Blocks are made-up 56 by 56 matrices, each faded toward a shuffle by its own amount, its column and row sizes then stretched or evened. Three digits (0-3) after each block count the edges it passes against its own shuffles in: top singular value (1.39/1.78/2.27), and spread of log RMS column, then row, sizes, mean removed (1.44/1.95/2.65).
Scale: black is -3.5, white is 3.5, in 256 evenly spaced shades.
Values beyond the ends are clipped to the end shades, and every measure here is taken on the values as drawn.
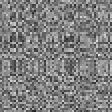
3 2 1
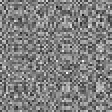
3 1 0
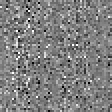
1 3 0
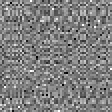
3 0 0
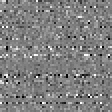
1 1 3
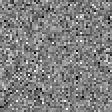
0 1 0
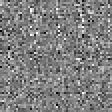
1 2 1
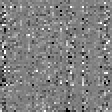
0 3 2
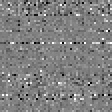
1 1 3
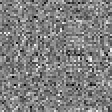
2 0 1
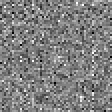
2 2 0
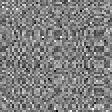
3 1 0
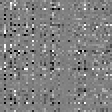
1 3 3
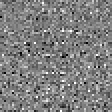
1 1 2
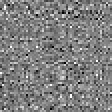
2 1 1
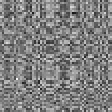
3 1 3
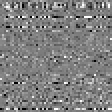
3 0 3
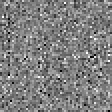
0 1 0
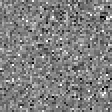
0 1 0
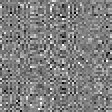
3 2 1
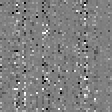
1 3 1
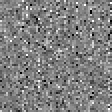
0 2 0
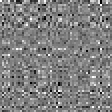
3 2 3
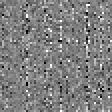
0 3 0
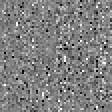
0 2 0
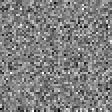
2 0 1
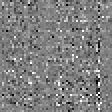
1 2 2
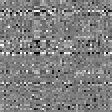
3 0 3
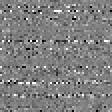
1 0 3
